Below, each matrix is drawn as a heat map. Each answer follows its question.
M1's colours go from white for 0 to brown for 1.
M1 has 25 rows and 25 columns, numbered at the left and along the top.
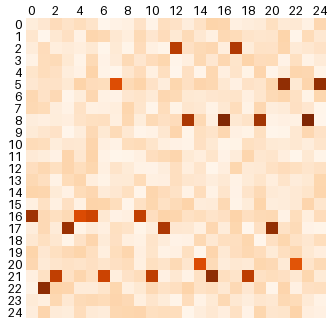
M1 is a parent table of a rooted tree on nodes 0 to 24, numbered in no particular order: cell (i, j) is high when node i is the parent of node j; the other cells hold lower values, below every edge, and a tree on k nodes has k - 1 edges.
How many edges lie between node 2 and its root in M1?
4
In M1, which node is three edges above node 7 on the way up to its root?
8
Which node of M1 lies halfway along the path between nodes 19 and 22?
21
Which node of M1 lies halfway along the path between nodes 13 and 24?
16
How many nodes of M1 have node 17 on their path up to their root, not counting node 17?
6
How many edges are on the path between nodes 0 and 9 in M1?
2
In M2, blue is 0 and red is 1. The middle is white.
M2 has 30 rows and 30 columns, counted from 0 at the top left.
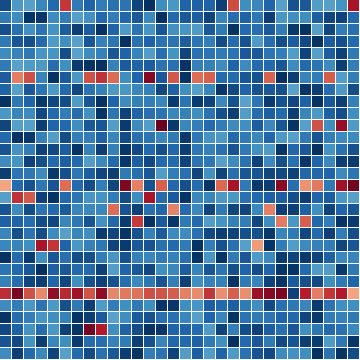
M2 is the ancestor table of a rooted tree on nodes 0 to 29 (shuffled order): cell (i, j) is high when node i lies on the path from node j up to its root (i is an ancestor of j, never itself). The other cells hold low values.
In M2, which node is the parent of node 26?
10
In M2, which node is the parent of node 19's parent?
15
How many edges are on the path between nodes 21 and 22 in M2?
5
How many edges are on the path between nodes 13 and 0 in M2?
3
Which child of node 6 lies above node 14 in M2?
17
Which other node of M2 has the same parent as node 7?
8
